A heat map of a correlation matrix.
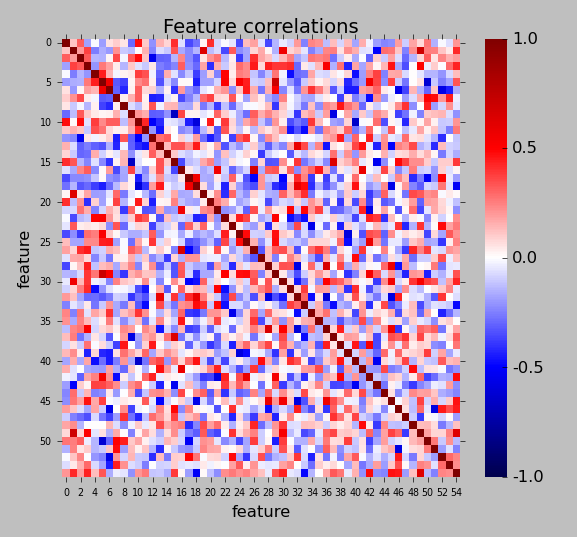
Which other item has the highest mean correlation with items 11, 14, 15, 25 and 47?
37
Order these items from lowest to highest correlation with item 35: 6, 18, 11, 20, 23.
11, 18, 23, 20, 6
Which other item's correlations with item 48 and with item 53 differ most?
41
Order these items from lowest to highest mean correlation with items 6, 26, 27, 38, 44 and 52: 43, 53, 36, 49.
43, 53, 49, 36
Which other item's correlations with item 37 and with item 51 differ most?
46
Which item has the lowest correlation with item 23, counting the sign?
34
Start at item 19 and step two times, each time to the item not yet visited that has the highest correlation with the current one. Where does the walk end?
49
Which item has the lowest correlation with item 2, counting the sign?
12
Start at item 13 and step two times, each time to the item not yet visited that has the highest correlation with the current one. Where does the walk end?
18
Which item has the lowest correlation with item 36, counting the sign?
32
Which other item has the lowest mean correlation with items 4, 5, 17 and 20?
50
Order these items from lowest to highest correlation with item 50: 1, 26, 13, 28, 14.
13, 28, 14, 1, 26
